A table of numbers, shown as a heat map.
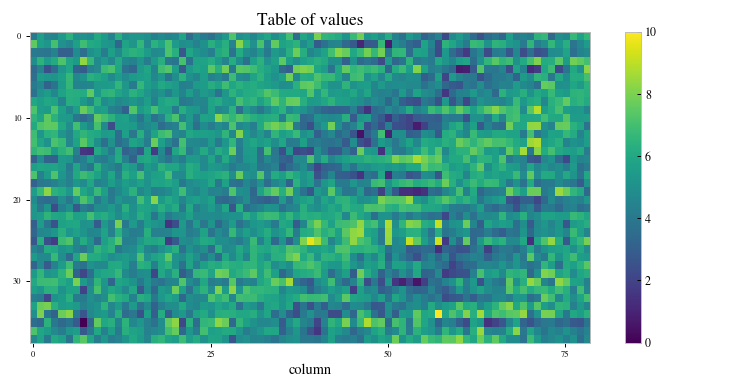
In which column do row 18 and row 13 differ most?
71
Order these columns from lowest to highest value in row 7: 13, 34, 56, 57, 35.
57, 56, 13, 35, 34
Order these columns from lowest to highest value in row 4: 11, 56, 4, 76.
56, 4, 76, 11
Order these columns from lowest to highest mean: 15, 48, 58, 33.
58, 48, 15, 33
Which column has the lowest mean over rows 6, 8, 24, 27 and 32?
59
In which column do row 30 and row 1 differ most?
46
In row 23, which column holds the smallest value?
19
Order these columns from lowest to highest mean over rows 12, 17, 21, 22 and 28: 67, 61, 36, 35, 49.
61, 67, 35, 36, 49
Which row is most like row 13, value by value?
9
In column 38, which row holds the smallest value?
14
